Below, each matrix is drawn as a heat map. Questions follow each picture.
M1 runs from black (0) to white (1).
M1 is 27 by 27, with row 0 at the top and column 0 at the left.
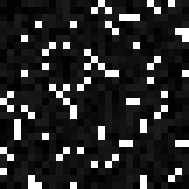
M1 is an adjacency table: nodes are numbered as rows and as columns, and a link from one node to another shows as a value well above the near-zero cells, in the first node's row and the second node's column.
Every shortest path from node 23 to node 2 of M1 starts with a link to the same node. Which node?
node 15
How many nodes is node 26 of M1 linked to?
4
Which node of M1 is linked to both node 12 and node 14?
node 9
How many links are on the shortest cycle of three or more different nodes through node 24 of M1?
6
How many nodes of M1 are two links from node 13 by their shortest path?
2
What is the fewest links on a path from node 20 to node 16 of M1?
3
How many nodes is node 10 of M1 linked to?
4
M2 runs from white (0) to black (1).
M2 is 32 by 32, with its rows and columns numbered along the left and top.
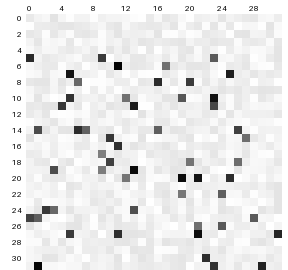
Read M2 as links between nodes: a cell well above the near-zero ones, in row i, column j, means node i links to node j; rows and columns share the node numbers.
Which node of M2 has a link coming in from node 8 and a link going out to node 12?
node 20
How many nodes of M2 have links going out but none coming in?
5
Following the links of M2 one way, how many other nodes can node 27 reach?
11
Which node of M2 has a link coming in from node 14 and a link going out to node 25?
node 7
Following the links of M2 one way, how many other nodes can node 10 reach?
8
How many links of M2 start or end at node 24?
5
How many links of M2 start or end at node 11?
6
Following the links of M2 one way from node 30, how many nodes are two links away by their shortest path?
2
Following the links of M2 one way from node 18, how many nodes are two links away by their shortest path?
7
